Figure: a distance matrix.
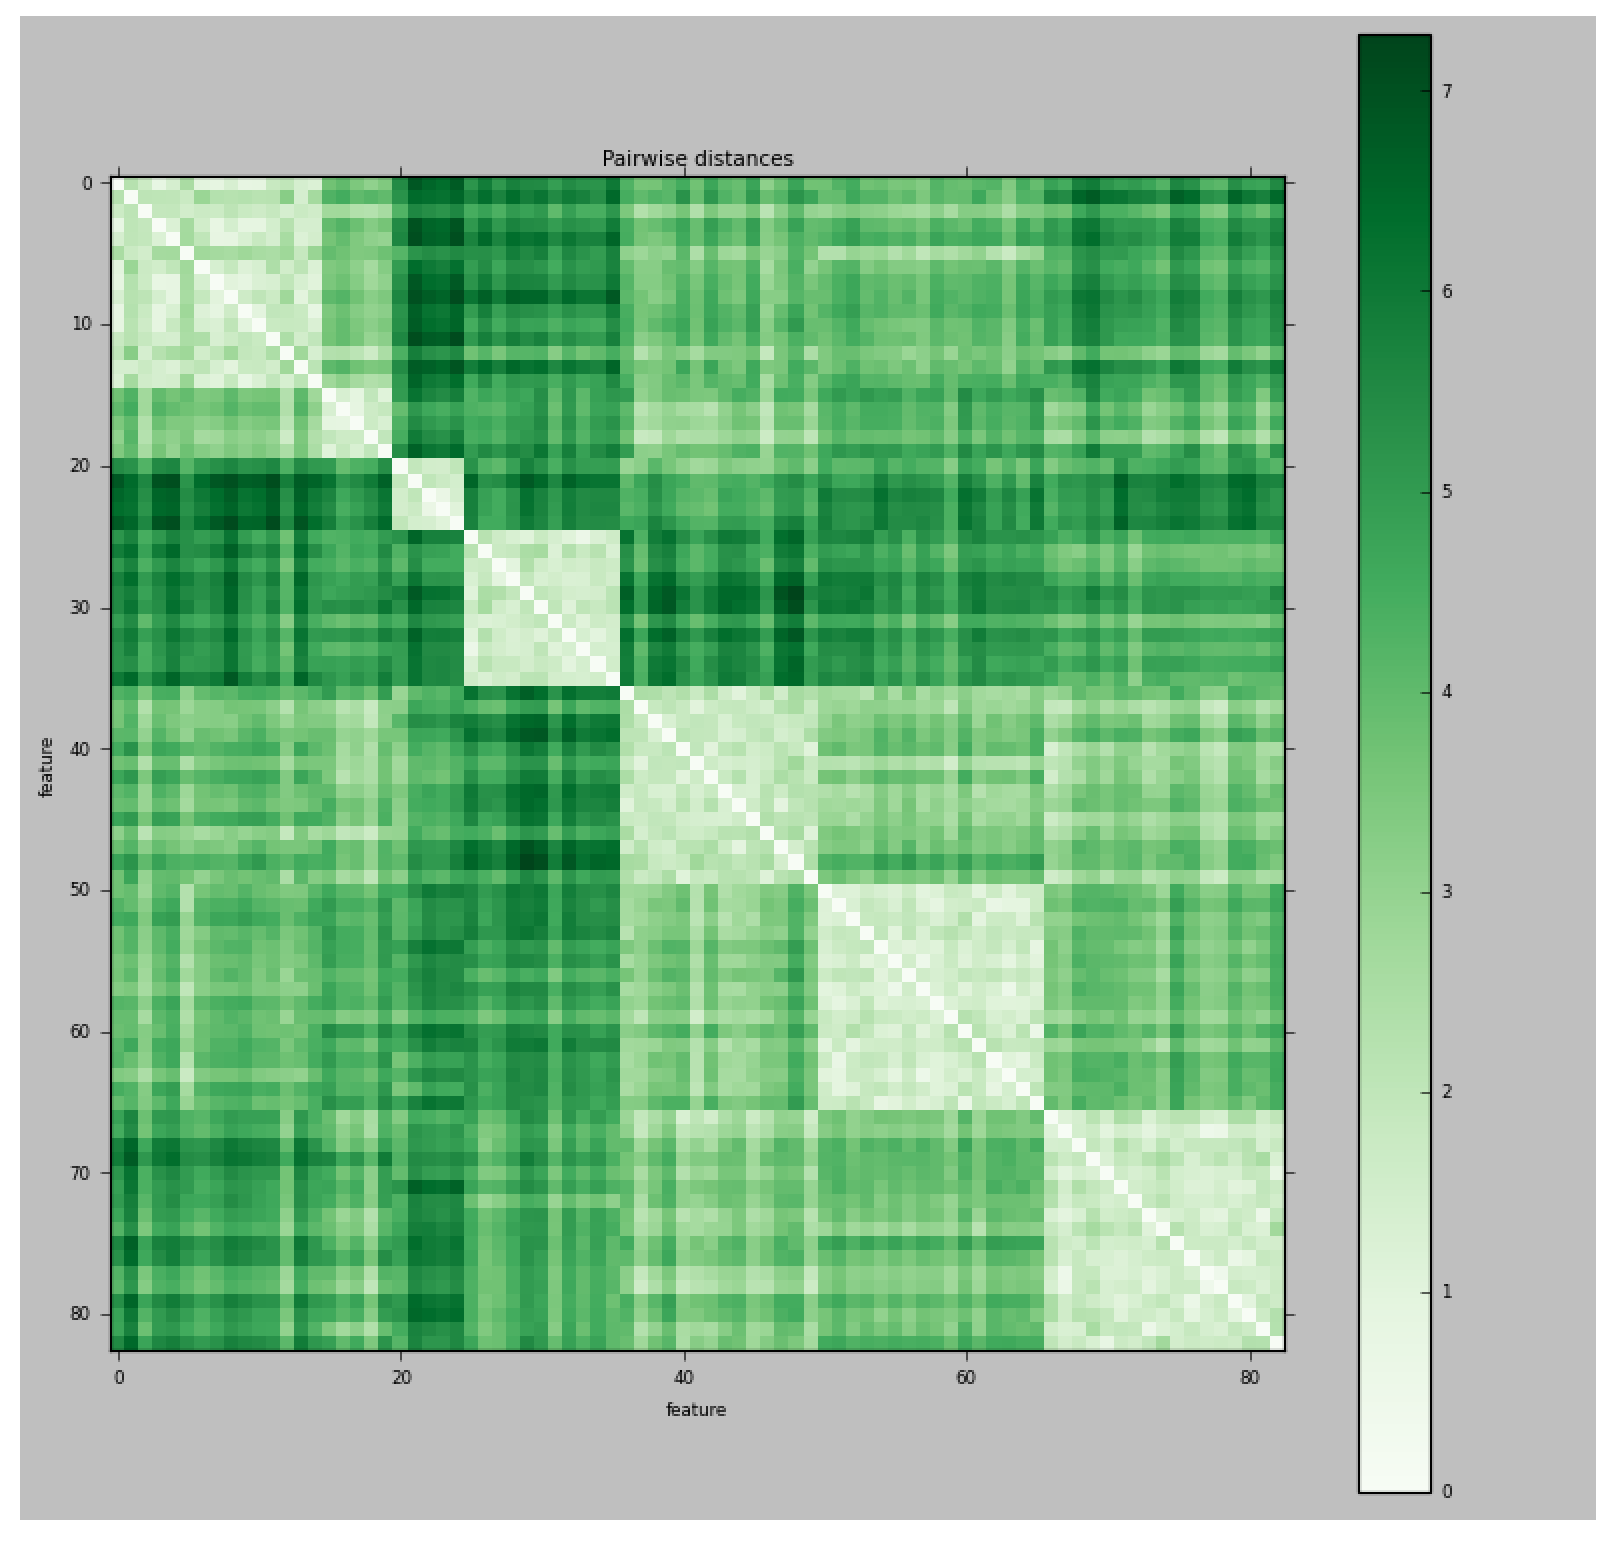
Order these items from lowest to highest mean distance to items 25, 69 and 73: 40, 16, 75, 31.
75, 31, 40, 16
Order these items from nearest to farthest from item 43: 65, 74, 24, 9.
74, 65, 9, 24
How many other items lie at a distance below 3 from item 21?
4
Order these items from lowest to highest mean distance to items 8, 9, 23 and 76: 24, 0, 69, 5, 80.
0, 5, 80, 69, 24
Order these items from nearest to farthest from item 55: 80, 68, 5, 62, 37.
62, 5, 37, 80, 68
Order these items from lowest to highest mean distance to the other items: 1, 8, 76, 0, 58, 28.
58, 76, 0, 8, 1, 28
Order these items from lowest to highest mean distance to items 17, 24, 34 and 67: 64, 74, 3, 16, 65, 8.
16, 74, 64, 65, 3, 8
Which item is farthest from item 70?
1
